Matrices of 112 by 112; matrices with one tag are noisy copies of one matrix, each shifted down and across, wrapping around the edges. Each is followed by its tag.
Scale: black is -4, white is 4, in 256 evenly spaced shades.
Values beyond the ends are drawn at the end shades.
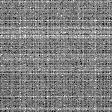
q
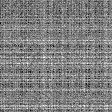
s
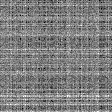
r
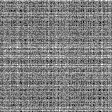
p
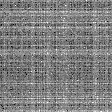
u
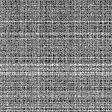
q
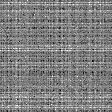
p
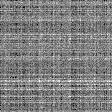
r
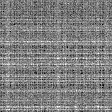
s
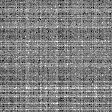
r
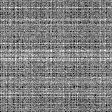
q
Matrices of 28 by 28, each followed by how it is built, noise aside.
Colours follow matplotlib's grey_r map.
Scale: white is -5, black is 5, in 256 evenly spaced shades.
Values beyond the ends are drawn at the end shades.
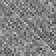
Toeplitz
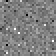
sparse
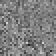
lower triangular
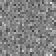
repeating rows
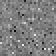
sparse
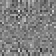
low rank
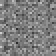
repeating rows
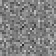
repeating rows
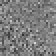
lower triangular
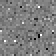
sparse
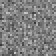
repeating rows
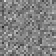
repeating rows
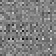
low rank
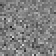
lower triangular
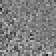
lower triangular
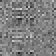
low rank
